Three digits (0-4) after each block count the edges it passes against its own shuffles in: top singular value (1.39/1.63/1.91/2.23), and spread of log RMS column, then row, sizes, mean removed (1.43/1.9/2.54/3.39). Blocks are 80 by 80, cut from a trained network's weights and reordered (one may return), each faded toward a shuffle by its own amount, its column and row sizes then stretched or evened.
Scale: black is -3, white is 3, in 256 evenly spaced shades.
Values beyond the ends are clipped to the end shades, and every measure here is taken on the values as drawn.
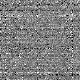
2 2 2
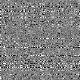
2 2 4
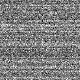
3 1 1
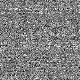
0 0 2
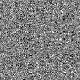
2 0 1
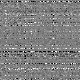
2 1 4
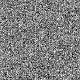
1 1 0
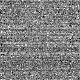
2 1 0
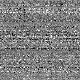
2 1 3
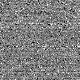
0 0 2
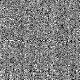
1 0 2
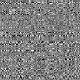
4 1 4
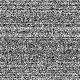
3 0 0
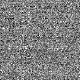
0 1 2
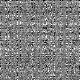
3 4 1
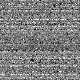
3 0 3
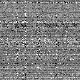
3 2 3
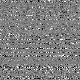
0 0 4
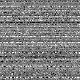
4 0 4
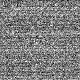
2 0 0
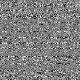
3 0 4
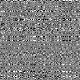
4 1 4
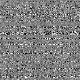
0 1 4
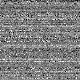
3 0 3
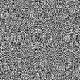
3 0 0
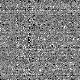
1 2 2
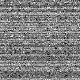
4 1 1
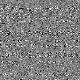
0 1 3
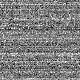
3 0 2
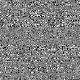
1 0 4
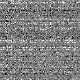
3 3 3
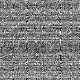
4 3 0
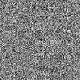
3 1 0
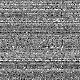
4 0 3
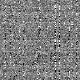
1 3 0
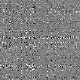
0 3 3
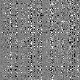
1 4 3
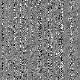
0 4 0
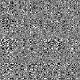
3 2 3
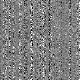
2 4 0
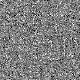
0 1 1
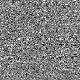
2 0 2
